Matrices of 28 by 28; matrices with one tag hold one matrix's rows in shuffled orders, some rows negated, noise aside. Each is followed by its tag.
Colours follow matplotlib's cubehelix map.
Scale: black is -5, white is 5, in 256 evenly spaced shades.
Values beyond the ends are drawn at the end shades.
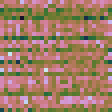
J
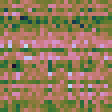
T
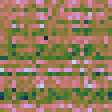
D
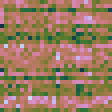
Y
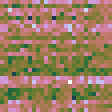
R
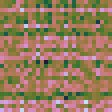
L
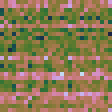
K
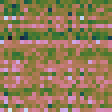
T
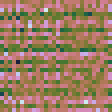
J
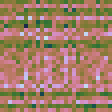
L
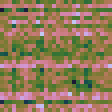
D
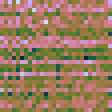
J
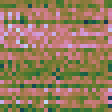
J
